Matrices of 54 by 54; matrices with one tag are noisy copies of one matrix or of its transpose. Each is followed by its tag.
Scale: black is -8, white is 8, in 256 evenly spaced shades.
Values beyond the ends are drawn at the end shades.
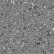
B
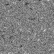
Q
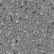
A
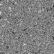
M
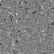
A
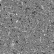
A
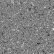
B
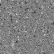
A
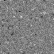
A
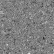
B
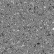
B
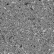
Q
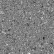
B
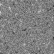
M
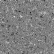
A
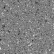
Q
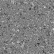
B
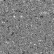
A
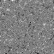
M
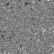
Q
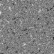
M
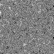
M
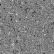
A
